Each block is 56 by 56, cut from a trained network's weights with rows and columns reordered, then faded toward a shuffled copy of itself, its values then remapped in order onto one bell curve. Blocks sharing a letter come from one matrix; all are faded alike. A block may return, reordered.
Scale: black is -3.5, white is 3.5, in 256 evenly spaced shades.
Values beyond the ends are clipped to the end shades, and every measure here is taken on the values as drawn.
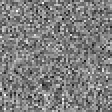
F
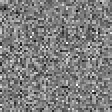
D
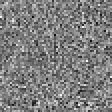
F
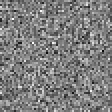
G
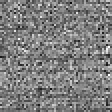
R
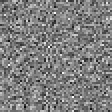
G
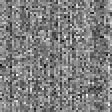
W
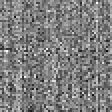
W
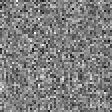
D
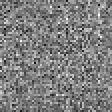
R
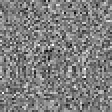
G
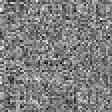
G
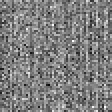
W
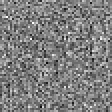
G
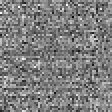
R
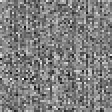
W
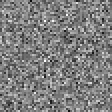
F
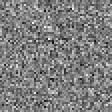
F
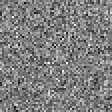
F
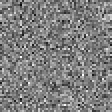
D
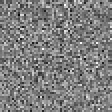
D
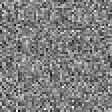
D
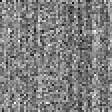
W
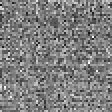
R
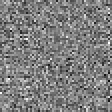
D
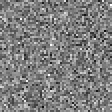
F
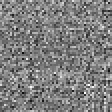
R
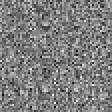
G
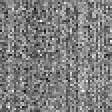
W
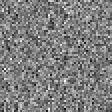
G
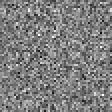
D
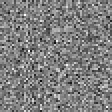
G
